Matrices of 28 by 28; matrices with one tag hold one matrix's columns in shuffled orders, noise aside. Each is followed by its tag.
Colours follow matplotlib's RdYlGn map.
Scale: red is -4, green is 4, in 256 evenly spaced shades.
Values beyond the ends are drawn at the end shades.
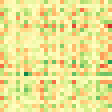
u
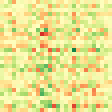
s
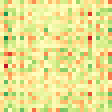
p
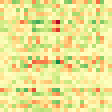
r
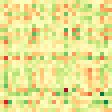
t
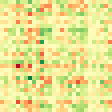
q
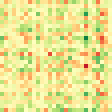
p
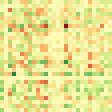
u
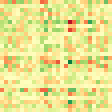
r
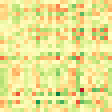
t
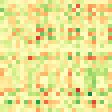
t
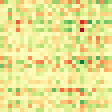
r
